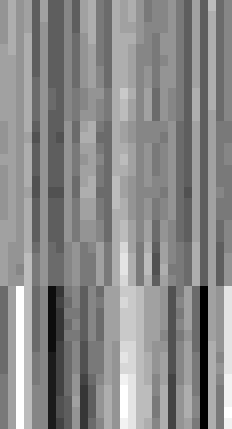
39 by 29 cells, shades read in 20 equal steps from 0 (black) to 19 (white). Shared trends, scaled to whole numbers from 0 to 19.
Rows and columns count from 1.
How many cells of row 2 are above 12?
5
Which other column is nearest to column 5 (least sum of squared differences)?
23
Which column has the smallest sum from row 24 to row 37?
26
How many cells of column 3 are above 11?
13
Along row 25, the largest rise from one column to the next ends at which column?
21
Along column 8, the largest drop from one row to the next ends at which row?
27
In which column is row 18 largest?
15
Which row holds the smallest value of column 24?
18
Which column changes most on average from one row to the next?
16
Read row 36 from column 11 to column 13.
4 7 11
